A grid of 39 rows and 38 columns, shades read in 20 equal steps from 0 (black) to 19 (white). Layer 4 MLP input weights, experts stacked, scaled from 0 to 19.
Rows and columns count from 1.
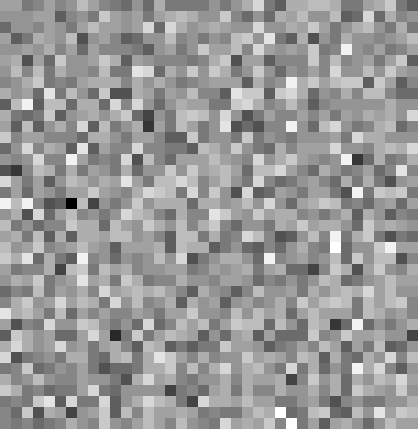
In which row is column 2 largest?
32
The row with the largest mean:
28
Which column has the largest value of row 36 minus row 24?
37
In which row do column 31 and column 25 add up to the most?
24
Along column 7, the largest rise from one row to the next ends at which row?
20
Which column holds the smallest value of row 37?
18
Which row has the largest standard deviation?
19
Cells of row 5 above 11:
16
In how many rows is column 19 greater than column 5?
18
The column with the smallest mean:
11
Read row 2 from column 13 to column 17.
12 9 12 13 14
